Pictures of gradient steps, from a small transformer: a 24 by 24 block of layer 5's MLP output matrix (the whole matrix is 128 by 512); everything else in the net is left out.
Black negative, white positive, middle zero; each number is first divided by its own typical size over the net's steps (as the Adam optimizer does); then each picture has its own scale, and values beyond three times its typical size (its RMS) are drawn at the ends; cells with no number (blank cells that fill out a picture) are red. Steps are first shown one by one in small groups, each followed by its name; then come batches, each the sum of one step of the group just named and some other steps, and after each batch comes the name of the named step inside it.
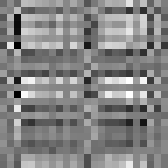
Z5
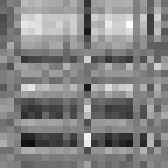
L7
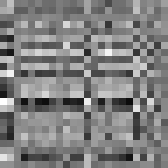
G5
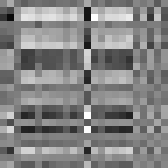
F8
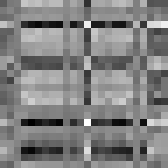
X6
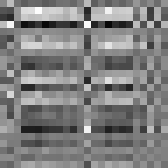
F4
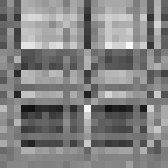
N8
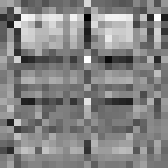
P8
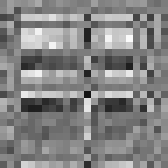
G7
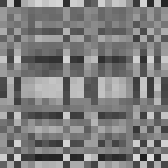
G5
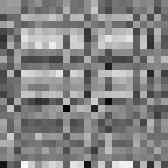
G7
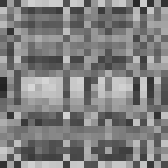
X6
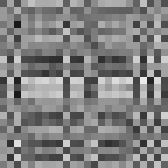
Z5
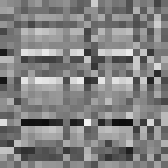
X6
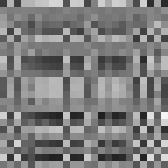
X6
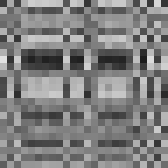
N8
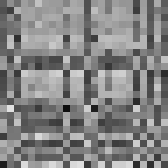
N8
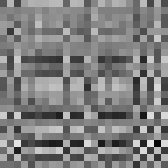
L7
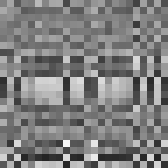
G5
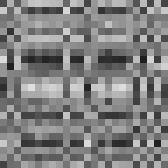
L7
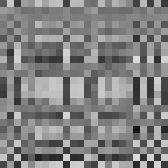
G5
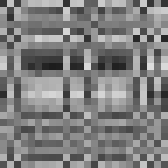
F8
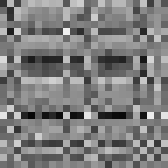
F8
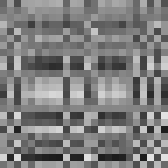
X6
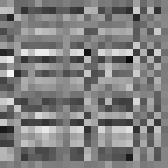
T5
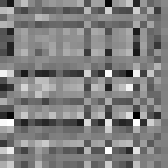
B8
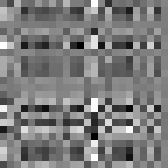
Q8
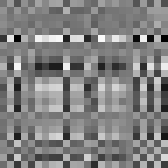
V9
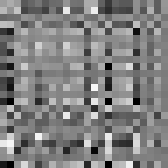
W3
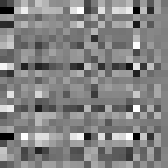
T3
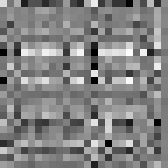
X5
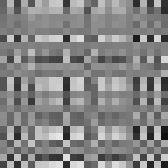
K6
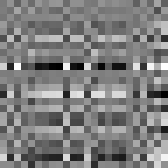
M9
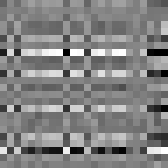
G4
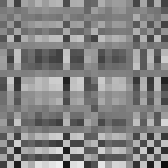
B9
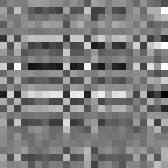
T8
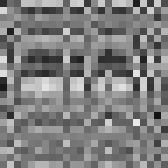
B8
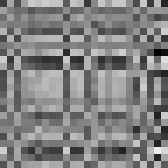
G4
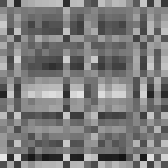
M9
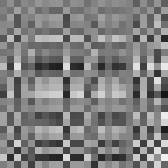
M9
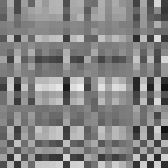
K6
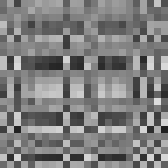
M9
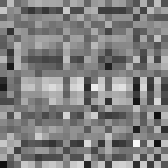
W3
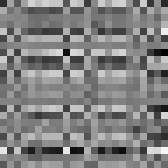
G4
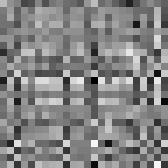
X5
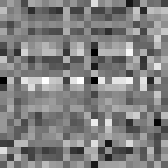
X5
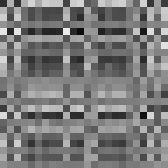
T8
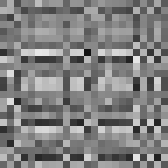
T5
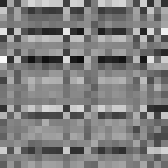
G4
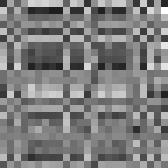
T8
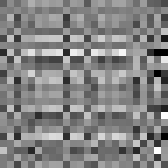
G4
